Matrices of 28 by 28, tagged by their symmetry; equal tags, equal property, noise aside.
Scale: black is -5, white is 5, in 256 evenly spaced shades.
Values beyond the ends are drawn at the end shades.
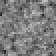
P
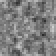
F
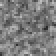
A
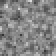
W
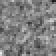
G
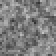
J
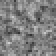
G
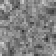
W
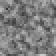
W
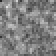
A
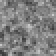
J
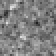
G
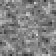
P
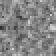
F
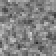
A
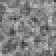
J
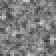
P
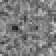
F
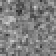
G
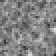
W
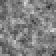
J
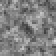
J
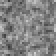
F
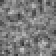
P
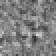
G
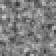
G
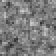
J
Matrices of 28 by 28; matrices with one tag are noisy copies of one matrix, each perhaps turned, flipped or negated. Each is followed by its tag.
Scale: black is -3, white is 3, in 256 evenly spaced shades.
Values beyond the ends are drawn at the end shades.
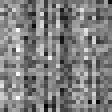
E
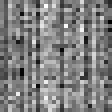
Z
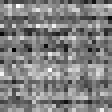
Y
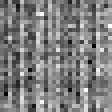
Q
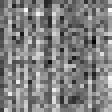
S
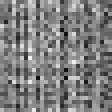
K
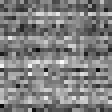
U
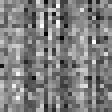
E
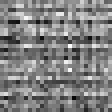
Q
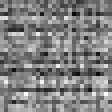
Q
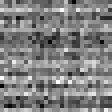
Y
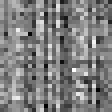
E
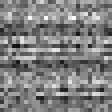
E
